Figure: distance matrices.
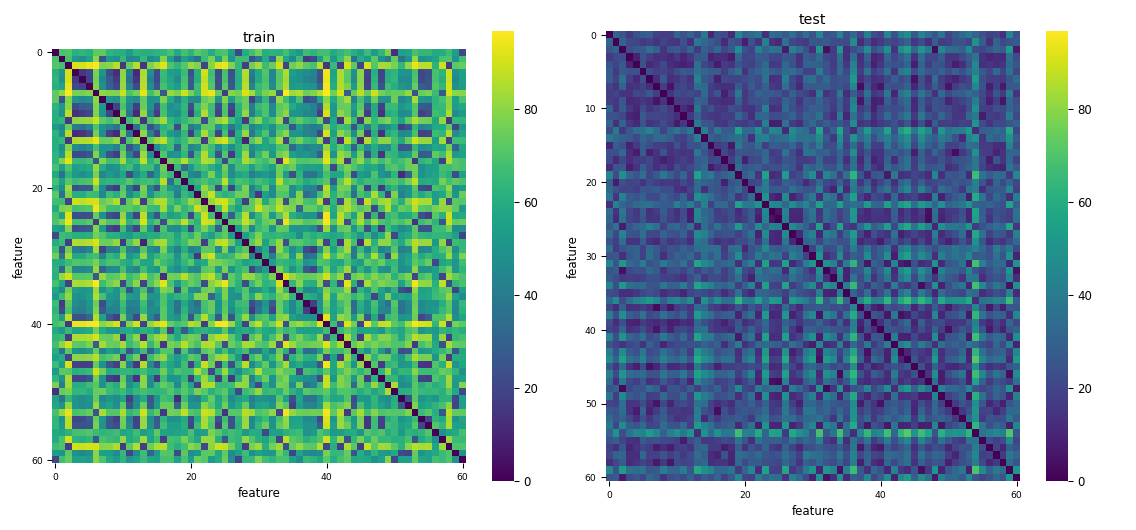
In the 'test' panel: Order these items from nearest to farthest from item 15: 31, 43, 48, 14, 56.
56, 48, 14, 43, 31
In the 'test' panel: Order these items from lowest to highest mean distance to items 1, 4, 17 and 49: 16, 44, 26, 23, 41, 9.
9, 16, 41, 44, 26, 23
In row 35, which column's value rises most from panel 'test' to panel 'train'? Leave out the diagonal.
33
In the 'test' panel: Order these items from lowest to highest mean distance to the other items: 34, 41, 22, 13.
22, 41, 34, 13
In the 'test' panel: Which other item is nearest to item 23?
0
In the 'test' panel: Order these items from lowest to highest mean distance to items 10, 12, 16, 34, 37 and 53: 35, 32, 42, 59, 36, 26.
59, 35, 42, 32, 26, 36
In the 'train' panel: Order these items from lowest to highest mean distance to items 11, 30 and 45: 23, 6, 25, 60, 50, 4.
4, 60, 50, 25, 6, 23
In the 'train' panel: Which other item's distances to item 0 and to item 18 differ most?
50
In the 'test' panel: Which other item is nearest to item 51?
16
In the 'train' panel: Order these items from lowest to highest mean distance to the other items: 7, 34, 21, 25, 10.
7, 21, 10, 34, 25
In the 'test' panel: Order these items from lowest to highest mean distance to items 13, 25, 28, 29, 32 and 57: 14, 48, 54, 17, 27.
17, 48, 27, 14, 54
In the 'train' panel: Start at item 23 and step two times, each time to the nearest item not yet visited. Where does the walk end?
36
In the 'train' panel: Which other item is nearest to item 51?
18
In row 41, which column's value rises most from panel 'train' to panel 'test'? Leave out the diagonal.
54
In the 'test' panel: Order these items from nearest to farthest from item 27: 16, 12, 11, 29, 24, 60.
24, 12, 16, 11, 29, 60
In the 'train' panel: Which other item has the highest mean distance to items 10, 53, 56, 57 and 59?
23
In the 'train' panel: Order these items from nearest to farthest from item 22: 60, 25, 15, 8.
60, 8, 15, 25
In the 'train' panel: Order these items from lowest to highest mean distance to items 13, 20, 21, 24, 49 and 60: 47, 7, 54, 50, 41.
54, 7, 41, 50, 47
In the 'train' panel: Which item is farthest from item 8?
40
